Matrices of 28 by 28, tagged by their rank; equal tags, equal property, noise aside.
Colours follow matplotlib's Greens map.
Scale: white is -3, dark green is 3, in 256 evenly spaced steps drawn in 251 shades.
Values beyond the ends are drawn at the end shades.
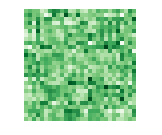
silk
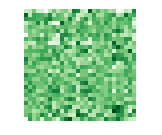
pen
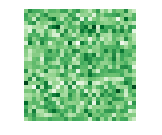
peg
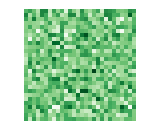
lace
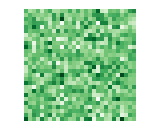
lace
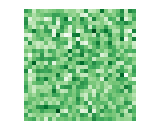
lace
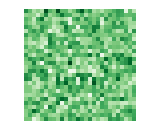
peg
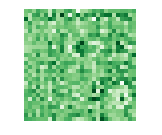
silk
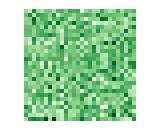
lace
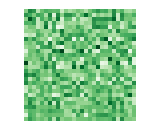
silk
